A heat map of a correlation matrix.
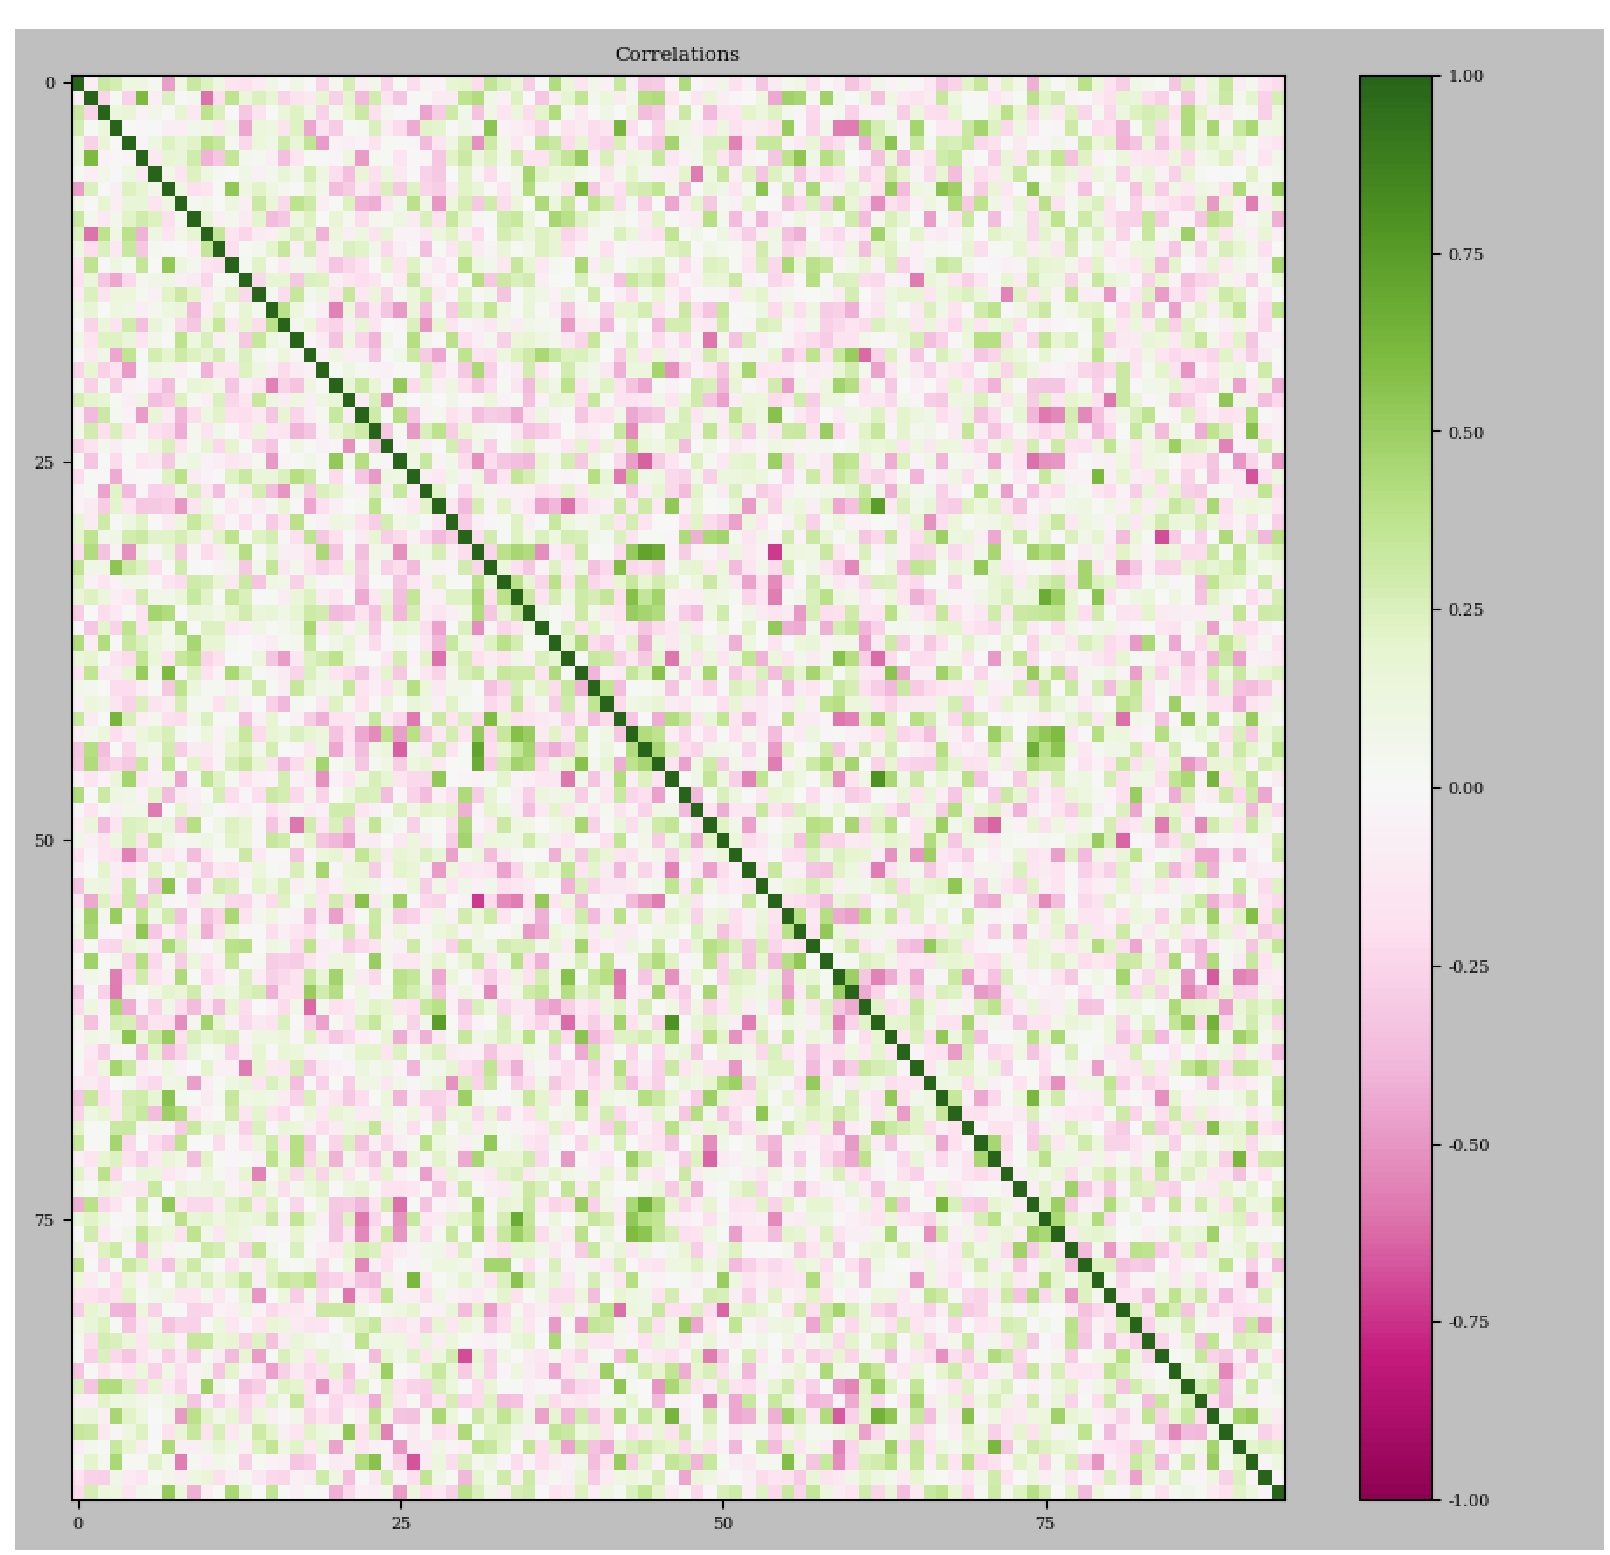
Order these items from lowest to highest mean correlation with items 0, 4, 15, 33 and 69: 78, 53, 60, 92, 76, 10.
60, 92, 53, 76, 10, 78
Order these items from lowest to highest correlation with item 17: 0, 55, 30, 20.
20, 30, 55, 0
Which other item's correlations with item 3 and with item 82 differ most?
32
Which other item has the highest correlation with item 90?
71
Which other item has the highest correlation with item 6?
35
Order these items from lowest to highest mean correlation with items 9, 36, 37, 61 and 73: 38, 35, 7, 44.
44, 7, 35, 38
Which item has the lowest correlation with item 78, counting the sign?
22
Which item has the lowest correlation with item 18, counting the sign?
61
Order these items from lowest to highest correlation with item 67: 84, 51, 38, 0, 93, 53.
84, 0, 51, 38, 53, 93
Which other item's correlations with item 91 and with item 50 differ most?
79
